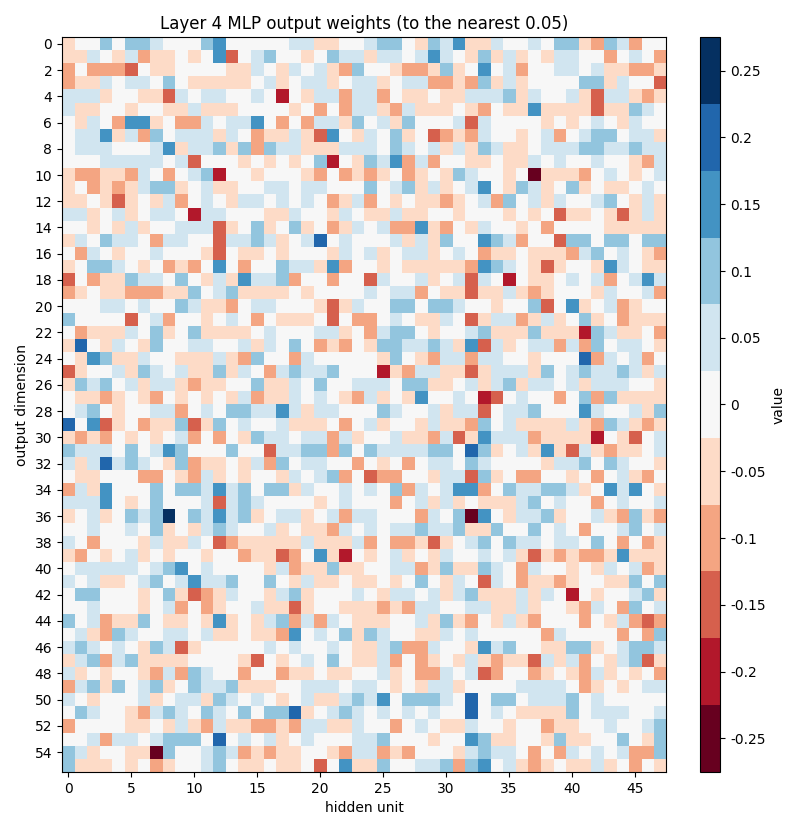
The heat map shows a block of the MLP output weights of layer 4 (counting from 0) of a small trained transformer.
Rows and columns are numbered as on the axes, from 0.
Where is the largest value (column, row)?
8, 36
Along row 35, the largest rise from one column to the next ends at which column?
13
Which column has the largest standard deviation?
32
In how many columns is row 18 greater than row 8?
13
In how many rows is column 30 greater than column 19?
19
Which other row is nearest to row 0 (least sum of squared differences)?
37
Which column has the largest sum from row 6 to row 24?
26
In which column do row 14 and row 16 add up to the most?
28
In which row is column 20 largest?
15
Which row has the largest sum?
34
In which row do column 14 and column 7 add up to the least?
54
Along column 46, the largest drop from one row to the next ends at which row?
47
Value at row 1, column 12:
0.15
